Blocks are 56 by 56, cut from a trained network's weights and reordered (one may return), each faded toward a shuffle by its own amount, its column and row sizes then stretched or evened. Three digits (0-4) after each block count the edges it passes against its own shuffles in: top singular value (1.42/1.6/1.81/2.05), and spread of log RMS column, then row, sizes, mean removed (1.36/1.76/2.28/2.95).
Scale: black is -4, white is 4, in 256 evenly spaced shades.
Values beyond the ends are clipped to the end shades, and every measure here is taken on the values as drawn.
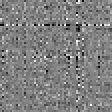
3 3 2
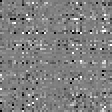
1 3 4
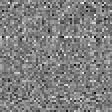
3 0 3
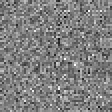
3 1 0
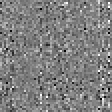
2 3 1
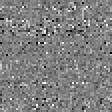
0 1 3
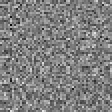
4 1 0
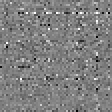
1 2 3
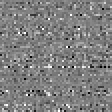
1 0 4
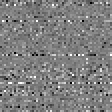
0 0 4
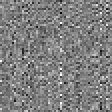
4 3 0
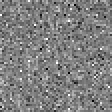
0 2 0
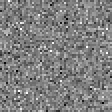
0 1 0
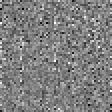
0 3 1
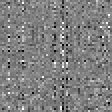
3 3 2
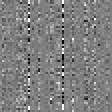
4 4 0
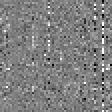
3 3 1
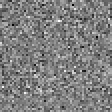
0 0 2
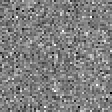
0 0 1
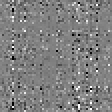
1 4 3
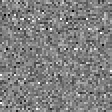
0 0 2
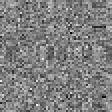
3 0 0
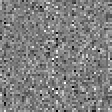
0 3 0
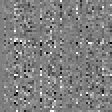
0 4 2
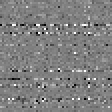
2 1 4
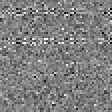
4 1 2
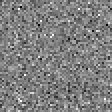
0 1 0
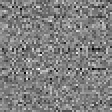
4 1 2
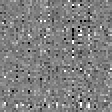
3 3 2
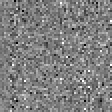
0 2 1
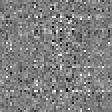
3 3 1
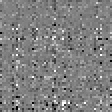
0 3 3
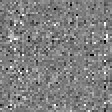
1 2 2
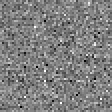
0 1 0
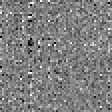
2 3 1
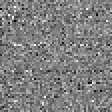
0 0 2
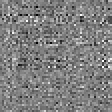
4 1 3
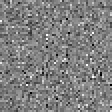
0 2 0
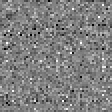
0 1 2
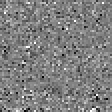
0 1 2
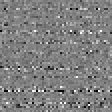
1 0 4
